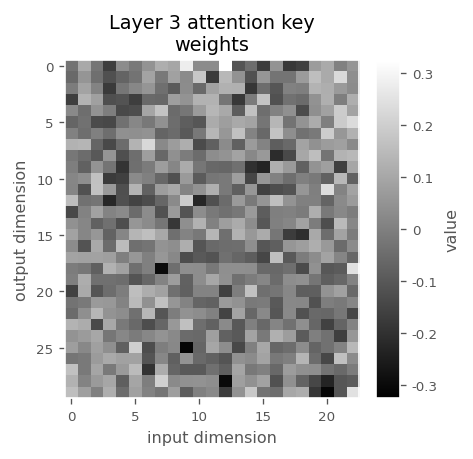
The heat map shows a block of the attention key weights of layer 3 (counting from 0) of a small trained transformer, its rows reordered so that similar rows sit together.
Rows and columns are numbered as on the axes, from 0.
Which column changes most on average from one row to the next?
9
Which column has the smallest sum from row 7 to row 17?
4
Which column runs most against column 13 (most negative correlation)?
8
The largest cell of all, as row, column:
0, 12
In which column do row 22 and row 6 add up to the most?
13
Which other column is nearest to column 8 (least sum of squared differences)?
1
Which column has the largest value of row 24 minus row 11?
16
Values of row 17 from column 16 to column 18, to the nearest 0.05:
0.15 -0.1 0
